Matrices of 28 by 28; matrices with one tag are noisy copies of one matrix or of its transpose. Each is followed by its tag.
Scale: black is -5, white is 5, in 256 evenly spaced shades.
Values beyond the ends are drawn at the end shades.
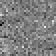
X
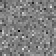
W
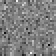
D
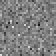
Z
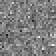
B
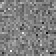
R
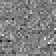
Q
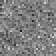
B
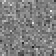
R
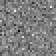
W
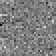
X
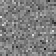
D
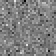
X
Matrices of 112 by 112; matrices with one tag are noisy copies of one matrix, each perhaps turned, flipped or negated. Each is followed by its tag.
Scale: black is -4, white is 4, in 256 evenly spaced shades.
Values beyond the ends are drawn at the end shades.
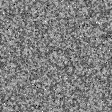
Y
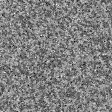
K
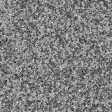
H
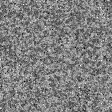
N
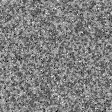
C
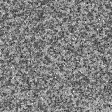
H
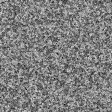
Y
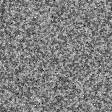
C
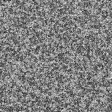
C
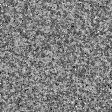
K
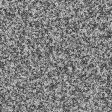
Y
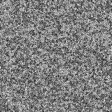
N
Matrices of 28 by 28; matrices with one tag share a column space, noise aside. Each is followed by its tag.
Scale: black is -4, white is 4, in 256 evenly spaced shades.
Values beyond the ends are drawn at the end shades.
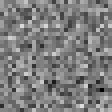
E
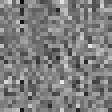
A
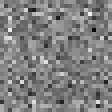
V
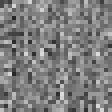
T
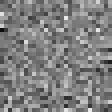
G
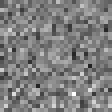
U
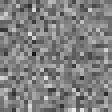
U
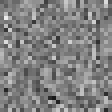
G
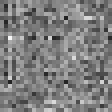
V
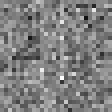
V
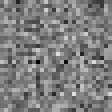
A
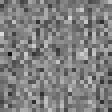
T
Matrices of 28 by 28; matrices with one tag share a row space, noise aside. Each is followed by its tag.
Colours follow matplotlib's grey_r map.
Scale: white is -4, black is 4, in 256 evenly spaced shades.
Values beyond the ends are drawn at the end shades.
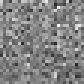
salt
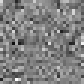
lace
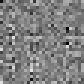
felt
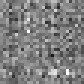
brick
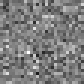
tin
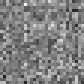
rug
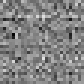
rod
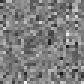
rug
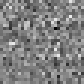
brick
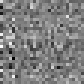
felt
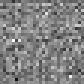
rod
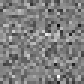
brick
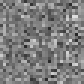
rug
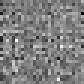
lace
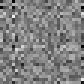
lace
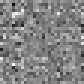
lace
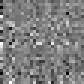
felt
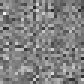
tin
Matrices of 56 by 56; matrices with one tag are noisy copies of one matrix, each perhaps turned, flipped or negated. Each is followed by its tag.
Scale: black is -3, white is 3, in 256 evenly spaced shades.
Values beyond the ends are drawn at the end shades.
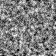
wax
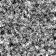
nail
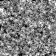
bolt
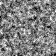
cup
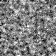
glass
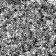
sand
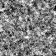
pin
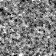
bolt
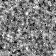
cup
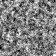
cup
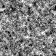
pin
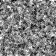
wax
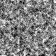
wax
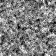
pin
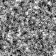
cup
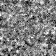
nail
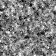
pin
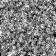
bolt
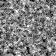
glass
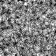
glass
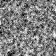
bolt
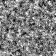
cup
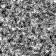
cup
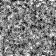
wax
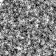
cup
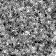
sand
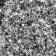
sand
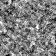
pin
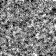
bolt
